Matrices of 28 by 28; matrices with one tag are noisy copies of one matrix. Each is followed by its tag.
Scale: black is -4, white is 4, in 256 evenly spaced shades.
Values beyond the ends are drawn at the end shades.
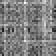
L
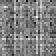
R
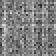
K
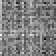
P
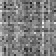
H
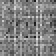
R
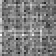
P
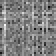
K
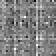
R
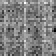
L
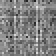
R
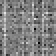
K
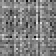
R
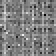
K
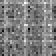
L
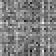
H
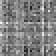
H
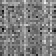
L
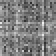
H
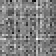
R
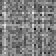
K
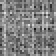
K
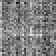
P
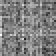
P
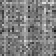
L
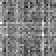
H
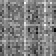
L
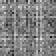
R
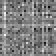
K
